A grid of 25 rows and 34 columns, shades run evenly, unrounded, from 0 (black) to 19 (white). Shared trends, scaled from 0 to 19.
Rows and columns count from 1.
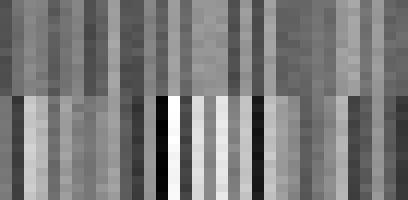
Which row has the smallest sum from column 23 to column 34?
16
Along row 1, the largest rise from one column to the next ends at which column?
23
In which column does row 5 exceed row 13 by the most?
30
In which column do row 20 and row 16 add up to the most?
15
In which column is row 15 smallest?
14
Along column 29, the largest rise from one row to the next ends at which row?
13
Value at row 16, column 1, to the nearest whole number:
9
